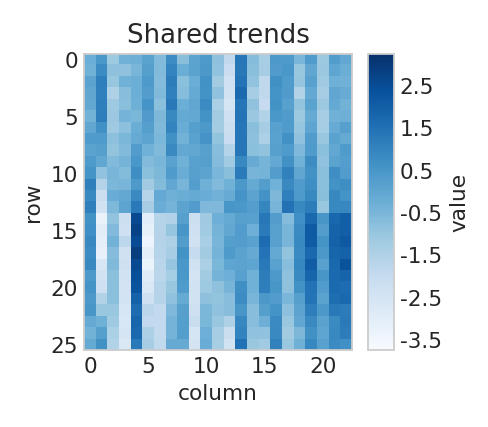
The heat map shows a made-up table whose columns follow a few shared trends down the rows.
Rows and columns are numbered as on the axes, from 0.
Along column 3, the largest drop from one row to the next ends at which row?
14
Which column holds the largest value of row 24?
4
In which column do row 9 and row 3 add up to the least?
12
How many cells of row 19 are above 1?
5
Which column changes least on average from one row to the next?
6
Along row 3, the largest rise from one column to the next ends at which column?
13
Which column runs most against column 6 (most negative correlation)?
20
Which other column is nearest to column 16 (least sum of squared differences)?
8
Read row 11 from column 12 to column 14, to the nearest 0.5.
-0.5 0.5 0
